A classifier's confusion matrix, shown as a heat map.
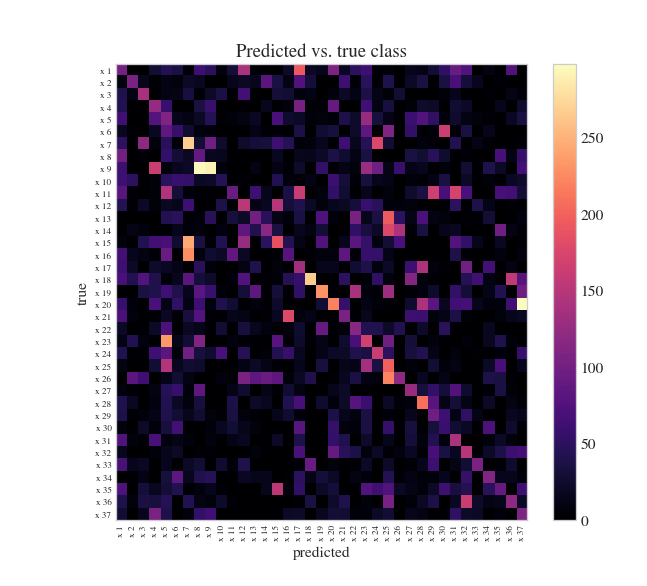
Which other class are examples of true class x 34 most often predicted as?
x 6
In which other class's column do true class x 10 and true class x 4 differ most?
x 17
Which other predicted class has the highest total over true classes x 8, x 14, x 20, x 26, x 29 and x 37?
x 25
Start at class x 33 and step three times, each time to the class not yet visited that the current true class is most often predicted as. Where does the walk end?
x 32
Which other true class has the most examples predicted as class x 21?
x 16
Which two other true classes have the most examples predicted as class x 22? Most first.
x 19, x 13
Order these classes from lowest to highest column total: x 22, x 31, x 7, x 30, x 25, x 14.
x 14, x 30, x 22, x 31, x 7, x 25
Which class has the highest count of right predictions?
x 9
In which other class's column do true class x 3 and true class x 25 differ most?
x 5
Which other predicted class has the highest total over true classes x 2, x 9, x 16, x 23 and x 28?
x 8
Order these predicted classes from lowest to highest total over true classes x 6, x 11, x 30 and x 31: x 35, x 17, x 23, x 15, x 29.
x 15, x 35, x 23, x 29, x 17
